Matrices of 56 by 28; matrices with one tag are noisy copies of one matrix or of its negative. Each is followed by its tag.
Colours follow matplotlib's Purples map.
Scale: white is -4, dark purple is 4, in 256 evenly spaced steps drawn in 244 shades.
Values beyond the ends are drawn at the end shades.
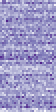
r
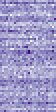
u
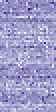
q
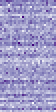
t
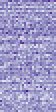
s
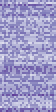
r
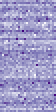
u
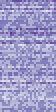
s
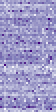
r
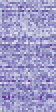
s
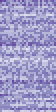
t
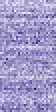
q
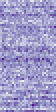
t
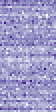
t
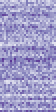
t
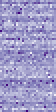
u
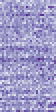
t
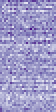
s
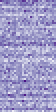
t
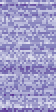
r
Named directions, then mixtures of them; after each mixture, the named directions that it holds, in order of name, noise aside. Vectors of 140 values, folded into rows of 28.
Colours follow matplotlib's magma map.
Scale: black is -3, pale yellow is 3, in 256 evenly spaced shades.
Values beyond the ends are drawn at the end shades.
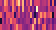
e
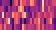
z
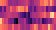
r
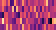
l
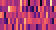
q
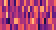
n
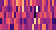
e, z.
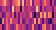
e, l.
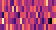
l.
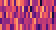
e, n, q.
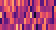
e, q, z.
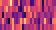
z.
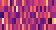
l.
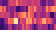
r.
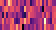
n, z.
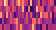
e, n, q.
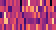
q.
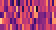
e, l.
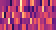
q, z.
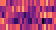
e, l, r.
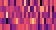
n, q.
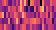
n, q, z.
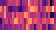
q, r.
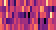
n, r.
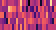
q.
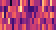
q, r, z.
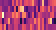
l, z.
